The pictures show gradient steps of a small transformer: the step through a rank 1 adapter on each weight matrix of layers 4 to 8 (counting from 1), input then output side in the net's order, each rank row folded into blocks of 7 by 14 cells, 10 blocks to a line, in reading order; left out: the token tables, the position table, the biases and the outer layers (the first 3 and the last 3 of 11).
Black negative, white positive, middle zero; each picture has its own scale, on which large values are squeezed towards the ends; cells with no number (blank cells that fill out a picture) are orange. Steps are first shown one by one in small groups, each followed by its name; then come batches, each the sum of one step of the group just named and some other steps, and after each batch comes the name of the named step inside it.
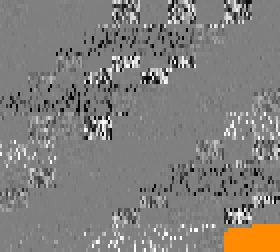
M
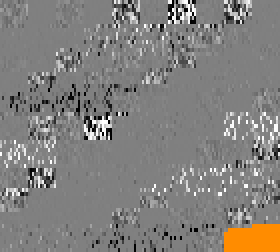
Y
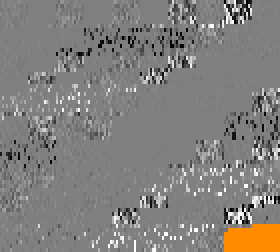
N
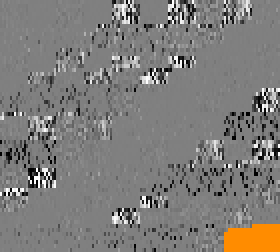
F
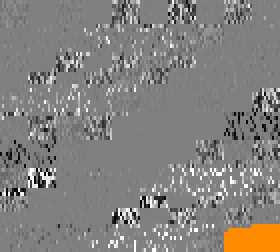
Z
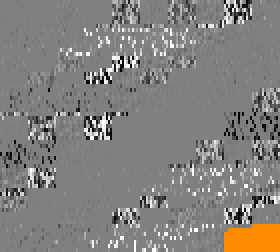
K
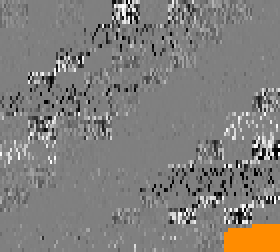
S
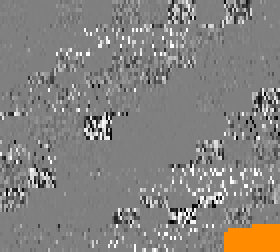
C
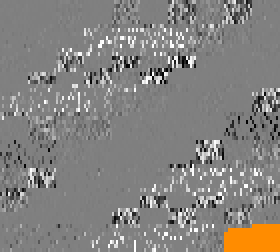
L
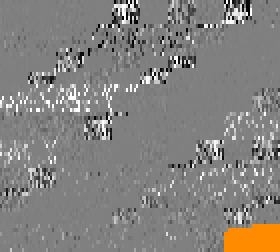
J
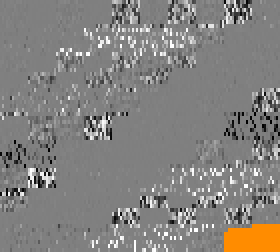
K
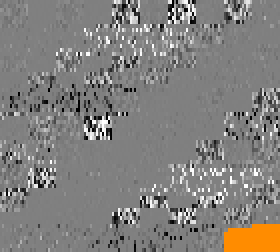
Y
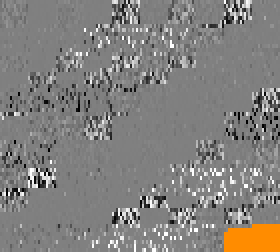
Z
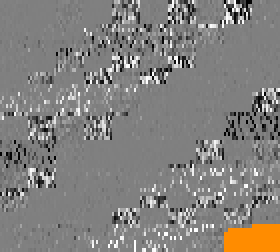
K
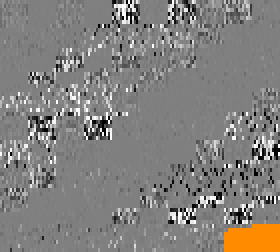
S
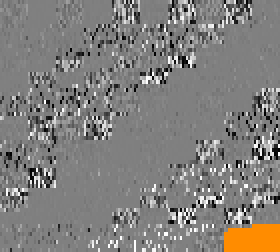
Y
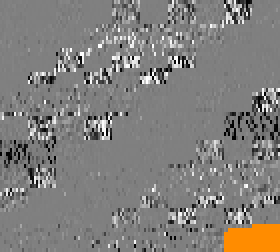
F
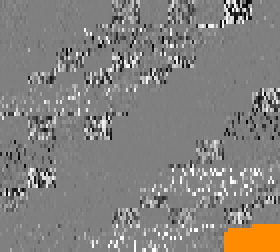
K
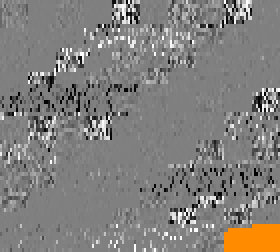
S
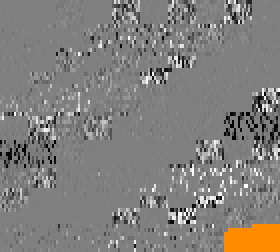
L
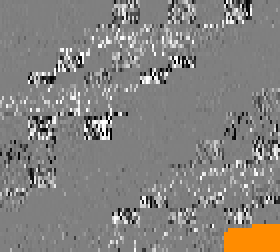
J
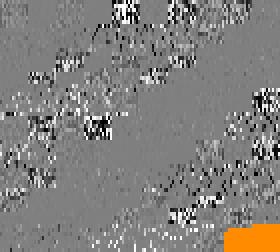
S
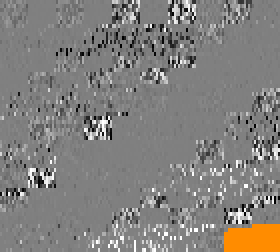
M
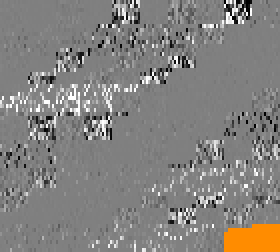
J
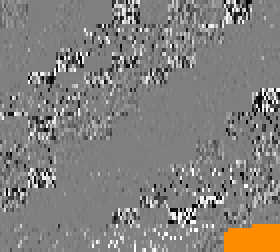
S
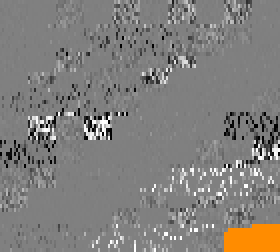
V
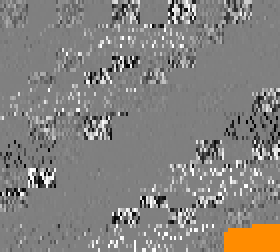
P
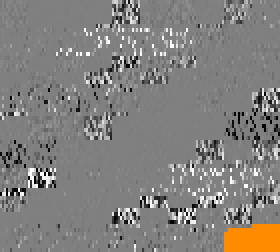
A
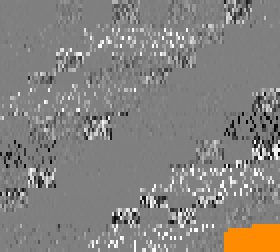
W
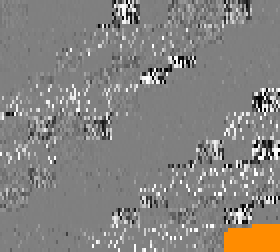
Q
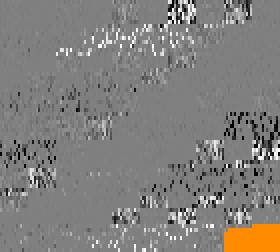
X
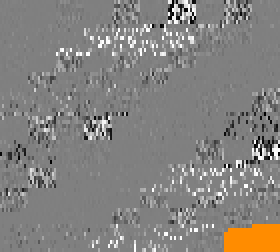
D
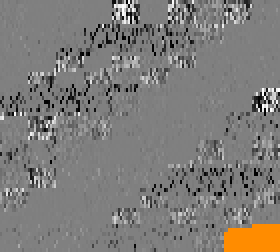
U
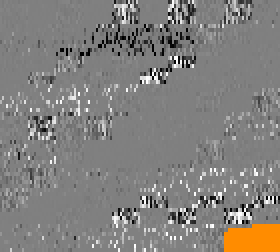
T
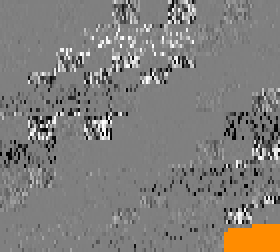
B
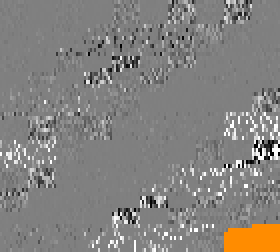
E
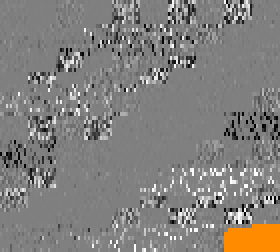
T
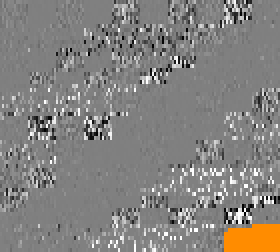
T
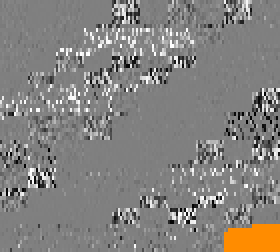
A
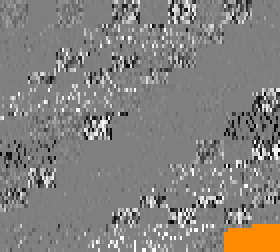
P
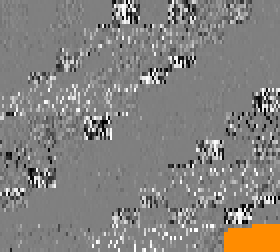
Q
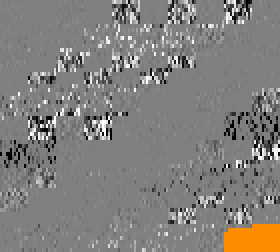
B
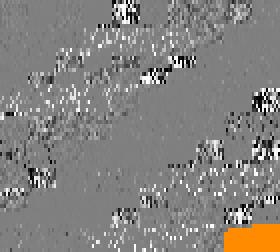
Q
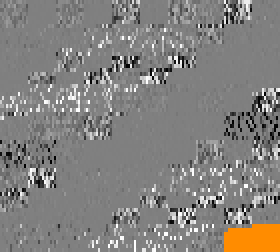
P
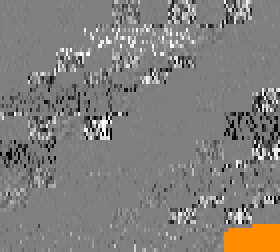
B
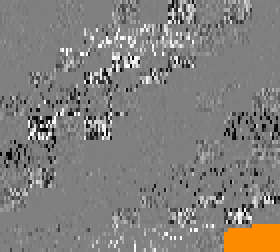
B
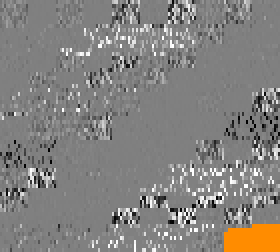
P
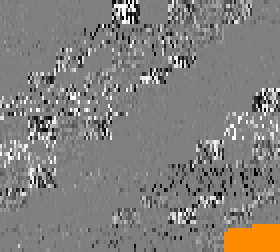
U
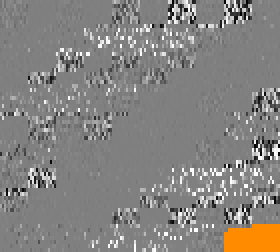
D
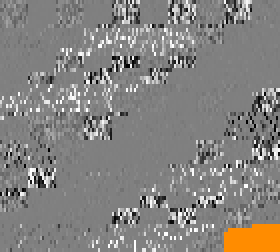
P
